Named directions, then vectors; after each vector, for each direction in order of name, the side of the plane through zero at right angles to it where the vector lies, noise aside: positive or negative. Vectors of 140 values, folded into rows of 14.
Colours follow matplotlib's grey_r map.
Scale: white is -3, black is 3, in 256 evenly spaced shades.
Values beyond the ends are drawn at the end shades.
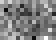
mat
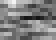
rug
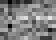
negative, negative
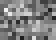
negative, positive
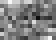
positive, positive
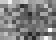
positive, positive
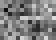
positive, negative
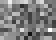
positive, positive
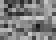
positive, negative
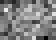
negative, negative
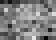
negative, negative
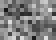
positive, negative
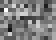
negative, positive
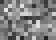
negative, positive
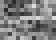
positive, negative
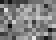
negative, negative
